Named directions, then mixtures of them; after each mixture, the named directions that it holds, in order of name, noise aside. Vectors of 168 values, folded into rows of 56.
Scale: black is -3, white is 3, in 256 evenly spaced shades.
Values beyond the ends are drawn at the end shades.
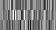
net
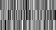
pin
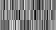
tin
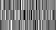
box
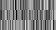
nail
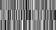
pin.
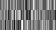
net, pin, tin.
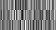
nail, net.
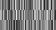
nail, tin.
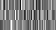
box, net, tin.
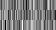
pin.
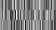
nail, net, tin.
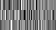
box.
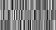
net, pin, tin.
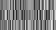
nail.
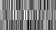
nail, net, pin.
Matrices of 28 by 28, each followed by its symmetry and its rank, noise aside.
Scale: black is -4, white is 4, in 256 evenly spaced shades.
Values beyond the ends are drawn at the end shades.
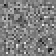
symmetric, rank eight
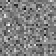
antisymmetric, rank eight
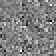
antisymmetric, rank eight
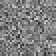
antisymmetric, rank eight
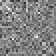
symmetric, rank eight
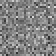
no symmetry, rank six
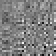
antisymmetric, rank four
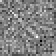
symmetric, rank eight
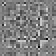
symmetric, rank four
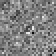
symmetric, rank eight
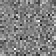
antisymmetric, rank four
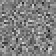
no symmetry, rank eight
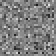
no symmetry, rank four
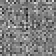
antisymmetric, rank six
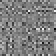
no symmetry, rank four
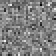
antisymmetric, rank six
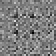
symmetric, rank four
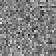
no symmetry, rank eight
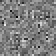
symmetric, rank six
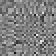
symmetric, rank four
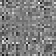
no symmetry, rank four
